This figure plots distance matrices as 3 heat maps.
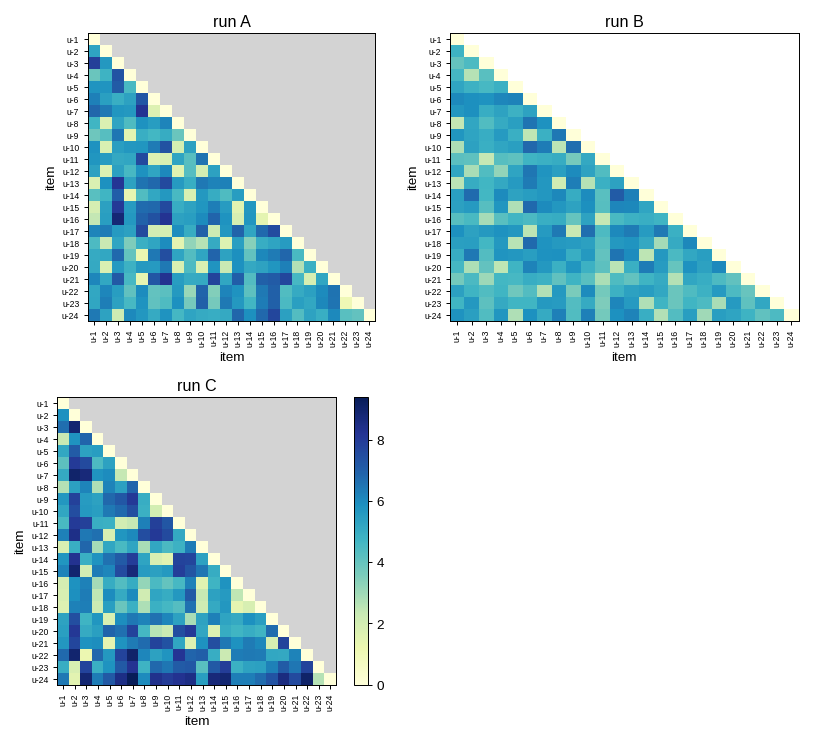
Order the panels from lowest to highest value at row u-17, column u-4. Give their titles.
run C, run A, run B
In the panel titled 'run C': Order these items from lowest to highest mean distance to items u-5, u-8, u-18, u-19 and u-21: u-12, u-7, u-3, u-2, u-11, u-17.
u-12, u-17, u-11, u-3, u-7, u-2
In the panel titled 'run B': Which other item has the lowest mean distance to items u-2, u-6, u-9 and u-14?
u-17
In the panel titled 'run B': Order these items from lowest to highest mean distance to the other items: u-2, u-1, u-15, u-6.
u-1, u-2, u-15, u-6
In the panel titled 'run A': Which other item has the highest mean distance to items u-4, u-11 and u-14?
u-3
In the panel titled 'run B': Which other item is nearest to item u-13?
u-8
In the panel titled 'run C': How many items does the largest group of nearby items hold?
7
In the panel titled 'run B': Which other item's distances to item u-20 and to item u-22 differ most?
u-7
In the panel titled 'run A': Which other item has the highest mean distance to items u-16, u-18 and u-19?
u-7
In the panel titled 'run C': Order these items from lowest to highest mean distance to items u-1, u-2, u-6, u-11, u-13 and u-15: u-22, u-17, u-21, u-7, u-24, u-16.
u-16, u-17, u-7, u-21, u-24, u-22
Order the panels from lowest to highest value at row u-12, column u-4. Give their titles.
run B, run A, run C
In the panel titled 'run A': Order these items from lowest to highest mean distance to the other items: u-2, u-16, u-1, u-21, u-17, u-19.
u-2, u-1, u-19, u-17, u-21, u-16
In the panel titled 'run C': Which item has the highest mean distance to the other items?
u-24
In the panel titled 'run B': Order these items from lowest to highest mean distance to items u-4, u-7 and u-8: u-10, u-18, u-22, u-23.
u-22, u-10, u-23, u-18
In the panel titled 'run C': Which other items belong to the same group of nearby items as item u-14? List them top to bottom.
u-9, u-10, u-20
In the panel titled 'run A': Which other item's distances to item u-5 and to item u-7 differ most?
u-21
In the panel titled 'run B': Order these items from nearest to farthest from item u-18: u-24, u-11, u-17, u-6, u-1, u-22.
u-24, u-11, u-22, u-1, u-17, u-6
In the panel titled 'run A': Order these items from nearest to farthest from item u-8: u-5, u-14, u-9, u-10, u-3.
u-10, u-9, u-14, u-3, u-5
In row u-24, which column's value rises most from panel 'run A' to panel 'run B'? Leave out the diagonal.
u-3
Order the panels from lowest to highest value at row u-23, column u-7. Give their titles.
run A, run B, run C
